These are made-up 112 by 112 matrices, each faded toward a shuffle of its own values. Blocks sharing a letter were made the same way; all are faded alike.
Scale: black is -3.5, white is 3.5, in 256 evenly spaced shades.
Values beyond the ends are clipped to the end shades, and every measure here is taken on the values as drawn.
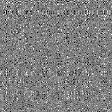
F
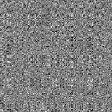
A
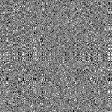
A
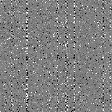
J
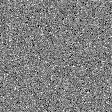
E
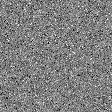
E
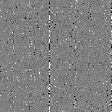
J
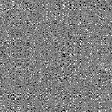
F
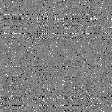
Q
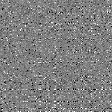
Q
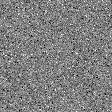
E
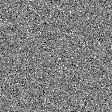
E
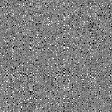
F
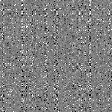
J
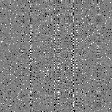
J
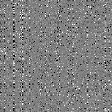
J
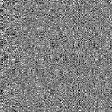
A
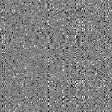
J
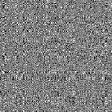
A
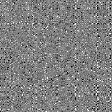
F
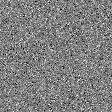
E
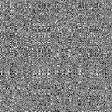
A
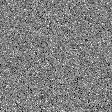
E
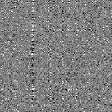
F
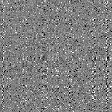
F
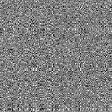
A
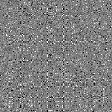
F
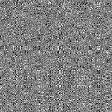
A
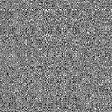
A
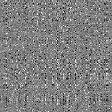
F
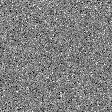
E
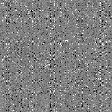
J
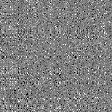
F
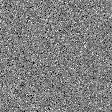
E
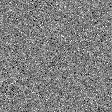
E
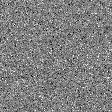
E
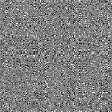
F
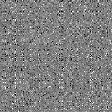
F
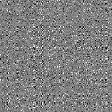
F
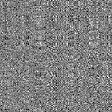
A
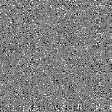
Q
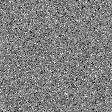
E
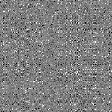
F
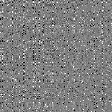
J
